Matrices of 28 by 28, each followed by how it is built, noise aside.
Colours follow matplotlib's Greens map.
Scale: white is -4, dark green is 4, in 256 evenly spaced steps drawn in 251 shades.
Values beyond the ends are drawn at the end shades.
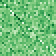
diagonal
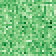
low rank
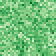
smooth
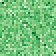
diagonal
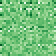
low rank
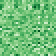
low rank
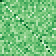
diagonal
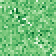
banded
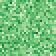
noise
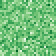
noise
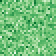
noise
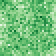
smooth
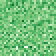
low rank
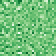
low rank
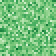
noise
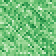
Toeplitz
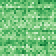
blocks
